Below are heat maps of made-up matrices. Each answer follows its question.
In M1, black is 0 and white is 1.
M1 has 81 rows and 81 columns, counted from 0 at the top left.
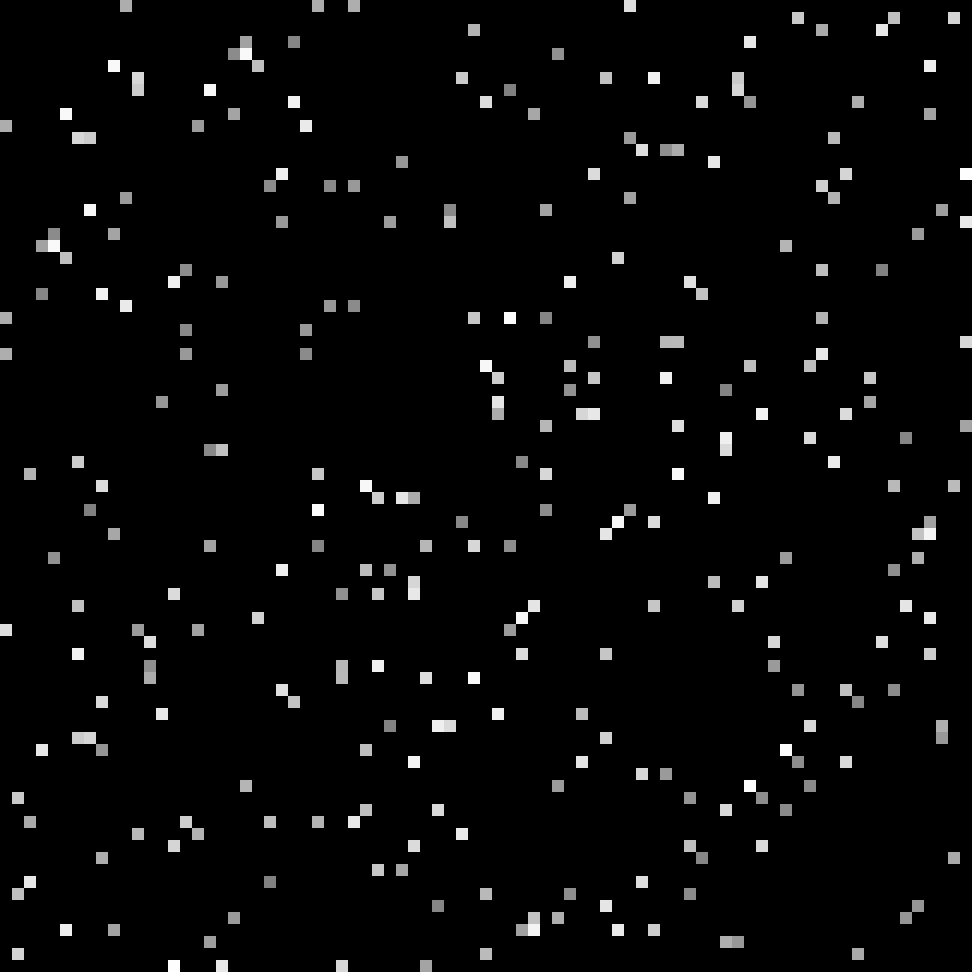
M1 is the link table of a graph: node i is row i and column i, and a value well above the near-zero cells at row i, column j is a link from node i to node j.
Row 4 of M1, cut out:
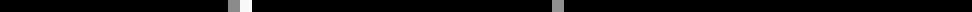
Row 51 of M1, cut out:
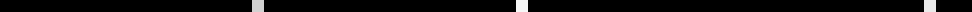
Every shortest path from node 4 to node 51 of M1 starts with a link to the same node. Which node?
node 19
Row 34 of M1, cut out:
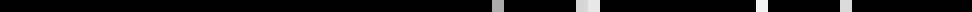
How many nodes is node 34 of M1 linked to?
5
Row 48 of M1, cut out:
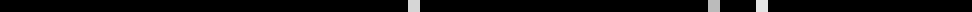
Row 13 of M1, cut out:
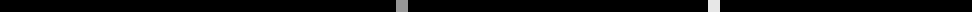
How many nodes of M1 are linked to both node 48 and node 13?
1
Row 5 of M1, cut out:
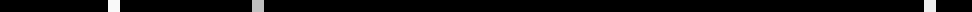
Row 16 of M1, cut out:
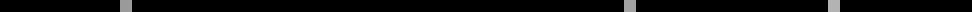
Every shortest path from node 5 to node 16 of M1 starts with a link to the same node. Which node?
node 77
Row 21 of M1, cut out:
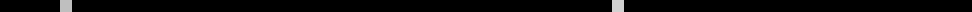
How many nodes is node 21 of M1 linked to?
2
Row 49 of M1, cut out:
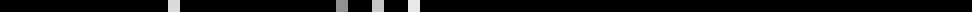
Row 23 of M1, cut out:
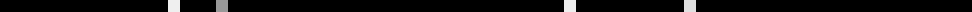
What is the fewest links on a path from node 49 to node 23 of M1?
2
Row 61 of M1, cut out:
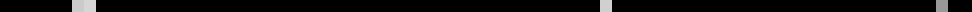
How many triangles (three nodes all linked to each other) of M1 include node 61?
1
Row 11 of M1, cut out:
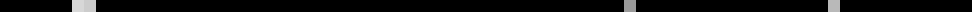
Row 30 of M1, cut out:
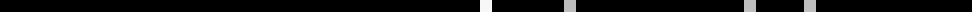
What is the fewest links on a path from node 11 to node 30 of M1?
6
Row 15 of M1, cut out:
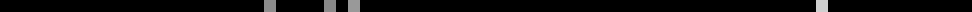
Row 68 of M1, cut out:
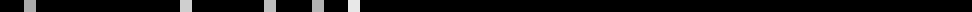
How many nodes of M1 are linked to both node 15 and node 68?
2
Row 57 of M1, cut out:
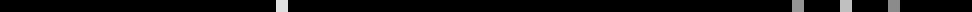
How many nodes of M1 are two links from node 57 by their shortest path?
7
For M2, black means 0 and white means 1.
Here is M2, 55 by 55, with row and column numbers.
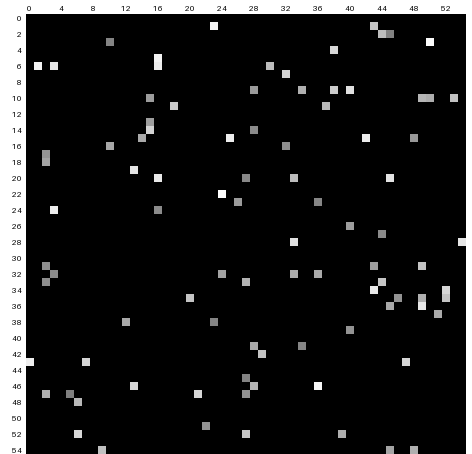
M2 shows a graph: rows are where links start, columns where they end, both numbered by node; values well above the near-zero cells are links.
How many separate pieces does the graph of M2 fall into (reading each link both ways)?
2
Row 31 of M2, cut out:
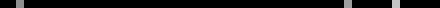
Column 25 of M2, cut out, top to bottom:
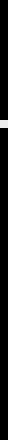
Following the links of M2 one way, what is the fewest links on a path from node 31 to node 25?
7
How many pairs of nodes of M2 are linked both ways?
1
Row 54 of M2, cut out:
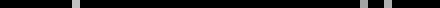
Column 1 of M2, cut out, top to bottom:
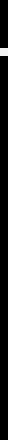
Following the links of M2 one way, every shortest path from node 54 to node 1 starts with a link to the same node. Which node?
node 48
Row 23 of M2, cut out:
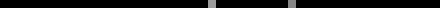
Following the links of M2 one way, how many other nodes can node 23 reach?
7
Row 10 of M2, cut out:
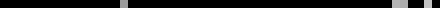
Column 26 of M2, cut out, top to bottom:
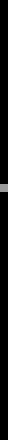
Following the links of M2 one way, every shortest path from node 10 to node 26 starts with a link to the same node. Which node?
node 15
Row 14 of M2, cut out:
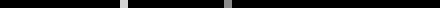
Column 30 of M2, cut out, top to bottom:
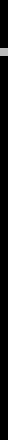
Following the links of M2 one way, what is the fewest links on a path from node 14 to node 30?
4
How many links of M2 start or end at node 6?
6
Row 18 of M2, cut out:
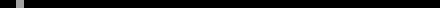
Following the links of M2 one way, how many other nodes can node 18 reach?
4
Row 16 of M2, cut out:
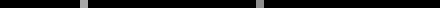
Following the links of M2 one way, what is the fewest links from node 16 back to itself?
3
